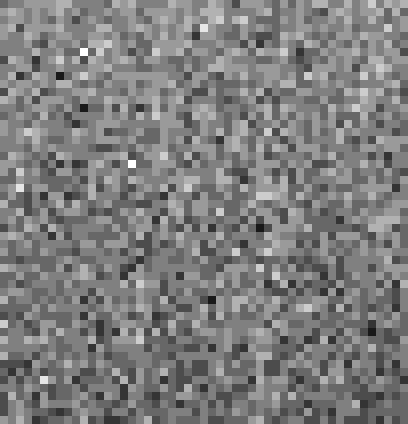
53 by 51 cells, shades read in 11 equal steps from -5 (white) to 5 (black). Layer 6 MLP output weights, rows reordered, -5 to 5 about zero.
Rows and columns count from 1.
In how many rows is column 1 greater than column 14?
22
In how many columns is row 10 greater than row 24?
14
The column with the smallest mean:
33
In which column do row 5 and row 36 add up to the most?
34
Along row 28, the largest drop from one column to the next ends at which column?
21
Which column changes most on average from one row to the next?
11
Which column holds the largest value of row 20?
49
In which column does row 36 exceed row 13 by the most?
50
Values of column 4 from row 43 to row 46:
-2 0 0 3
